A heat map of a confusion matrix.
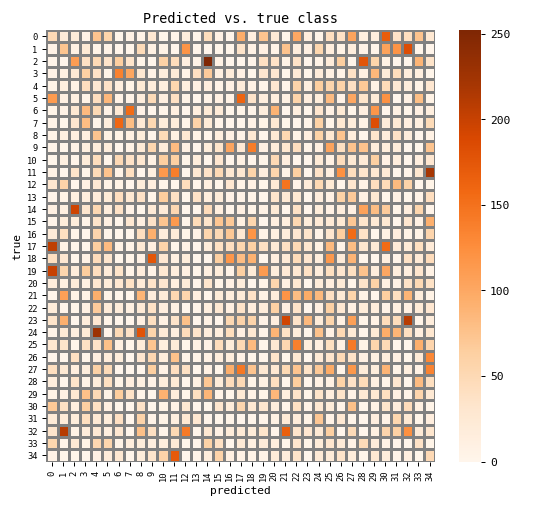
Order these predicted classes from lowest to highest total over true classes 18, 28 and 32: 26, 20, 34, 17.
20, 26, 34, 17
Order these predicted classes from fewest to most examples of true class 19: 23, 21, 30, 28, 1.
21, 23, 1, 28, 30
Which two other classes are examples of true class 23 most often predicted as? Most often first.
32, 21
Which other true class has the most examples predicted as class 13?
7
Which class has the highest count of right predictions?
11
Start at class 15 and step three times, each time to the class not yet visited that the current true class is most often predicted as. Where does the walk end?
10
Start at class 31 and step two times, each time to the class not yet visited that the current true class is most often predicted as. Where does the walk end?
4
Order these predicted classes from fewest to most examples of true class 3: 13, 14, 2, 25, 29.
25, 2, 13, 14, 29
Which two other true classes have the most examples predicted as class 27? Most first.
16, 25
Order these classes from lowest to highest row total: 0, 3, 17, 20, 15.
20, 3, 15, 0, 17
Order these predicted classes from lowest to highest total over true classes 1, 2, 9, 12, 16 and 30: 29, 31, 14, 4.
29, 4, 31, 14
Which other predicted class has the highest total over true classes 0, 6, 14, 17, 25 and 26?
30
